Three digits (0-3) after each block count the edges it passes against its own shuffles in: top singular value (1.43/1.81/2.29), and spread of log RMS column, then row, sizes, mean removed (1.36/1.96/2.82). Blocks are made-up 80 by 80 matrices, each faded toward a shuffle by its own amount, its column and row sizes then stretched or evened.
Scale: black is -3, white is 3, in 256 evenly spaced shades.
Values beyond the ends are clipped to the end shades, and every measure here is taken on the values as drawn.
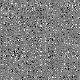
1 2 2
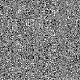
2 2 0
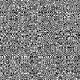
3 0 2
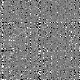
2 3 2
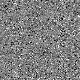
1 1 0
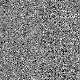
0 2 1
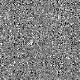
0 2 2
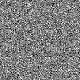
2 0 0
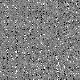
0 2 0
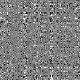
2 3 2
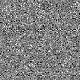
2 0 1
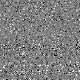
1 1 2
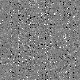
1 2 1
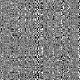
3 3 2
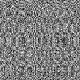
3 1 0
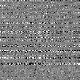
3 1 3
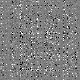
1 3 2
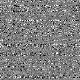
1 1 3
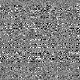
2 1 3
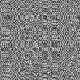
3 0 0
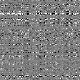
3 2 3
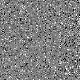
2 2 0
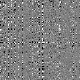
2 3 2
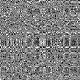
3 0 2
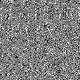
1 1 1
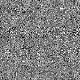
1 1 2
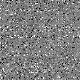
1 1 2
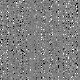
0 3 1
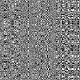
3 3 2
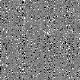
1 3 1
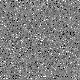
0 0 1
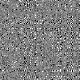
2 2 2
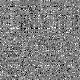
2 0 2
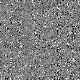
0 2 0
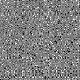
3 1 1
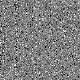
0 2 0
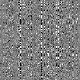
3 3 1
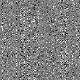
2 3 1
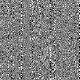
2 3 1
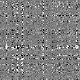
2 3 3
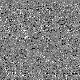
1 0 2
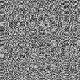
3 0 1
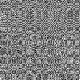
3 0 0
